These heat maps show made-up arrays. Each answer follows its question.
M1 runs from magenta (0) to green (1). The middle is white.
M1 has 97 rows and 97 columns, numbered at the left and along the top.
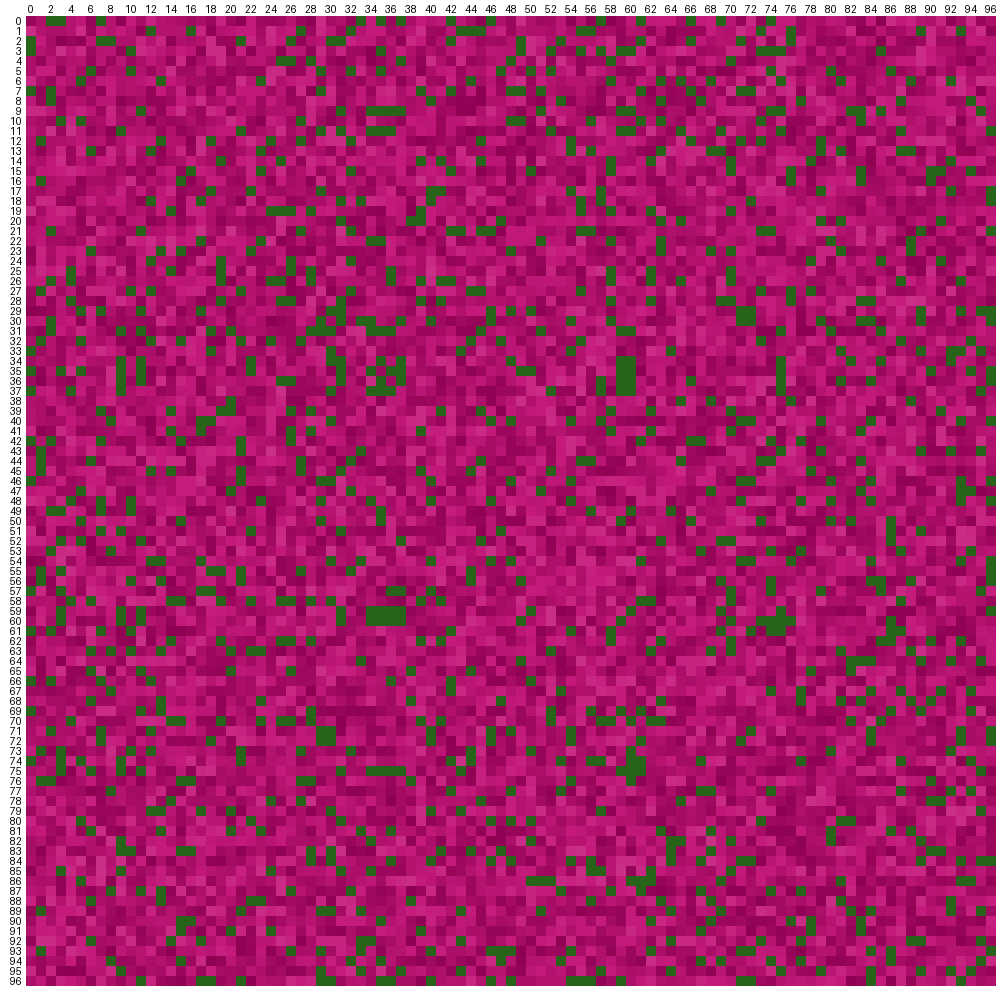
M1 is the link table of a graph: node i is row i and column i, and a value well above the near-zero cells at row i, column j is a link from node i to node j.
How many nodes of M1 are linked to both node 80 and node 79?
0
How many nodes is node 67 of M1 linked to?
9
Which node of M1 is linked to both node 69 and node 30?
node 89
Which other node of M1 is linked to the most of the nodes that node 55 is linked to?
node 73
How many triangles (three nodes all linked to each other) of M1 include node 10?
4
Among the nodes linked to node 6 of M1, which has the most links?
node 58
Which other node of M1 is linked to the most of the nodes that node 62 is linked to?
node 70
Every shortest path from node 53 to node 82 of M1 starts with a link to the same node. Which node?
node 74
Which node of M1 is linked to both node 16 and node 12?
node 1
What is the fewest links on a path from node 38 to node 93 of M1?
3
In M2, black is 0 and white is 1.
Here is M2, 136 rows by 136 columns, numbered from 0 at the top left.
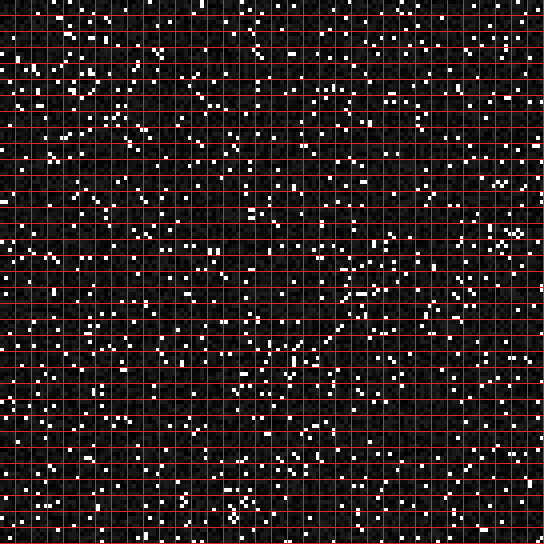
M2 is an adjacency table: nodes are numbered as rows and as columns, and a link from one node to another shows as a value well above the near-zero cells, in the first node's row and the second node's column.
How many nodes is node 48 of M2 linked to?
7
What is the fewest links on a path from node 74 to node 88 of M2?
2
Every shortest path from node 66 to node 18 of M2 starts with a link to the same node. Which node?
node 95
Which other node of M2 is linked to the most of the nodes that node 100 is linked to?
node 60
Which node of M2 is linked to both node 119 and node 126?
node 85
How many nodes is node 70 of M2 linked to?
6
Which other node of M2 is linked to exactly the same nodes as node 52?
node 54
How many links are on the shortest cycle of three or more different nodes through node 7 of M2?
5
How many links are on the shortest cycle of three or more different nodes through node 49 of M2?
3
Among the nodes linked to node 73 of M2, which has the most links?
node 22
